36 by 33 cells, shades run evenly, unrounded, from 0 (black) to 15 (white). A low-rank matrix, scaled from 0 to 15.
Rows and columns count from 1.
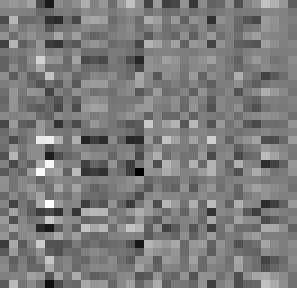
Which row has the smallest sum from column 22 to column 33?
27
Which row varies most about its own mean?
18
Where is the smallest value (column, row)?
16, 22
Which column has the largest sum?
5
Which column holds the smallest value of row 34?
30
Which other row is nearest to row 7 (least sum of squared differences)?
17
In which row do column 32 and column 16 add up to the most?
29
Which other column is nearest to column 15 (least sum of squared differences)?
10
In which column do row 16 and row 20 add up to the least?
7
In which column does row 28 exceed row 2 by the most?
6
